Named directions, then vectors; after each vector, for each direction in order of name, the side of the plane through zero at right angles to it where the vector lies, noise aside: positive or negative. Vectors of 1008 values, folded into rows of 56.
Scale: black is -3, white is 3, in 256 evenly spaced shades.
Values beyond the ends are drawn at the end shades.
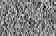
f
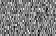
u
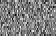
negative, negative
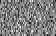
positive, negative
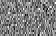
positive, positive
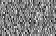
positive, negative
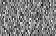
negative, positive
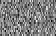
positive, negative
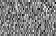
negative, negative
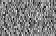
positive, negative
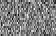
negative, negative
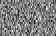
positive, negative
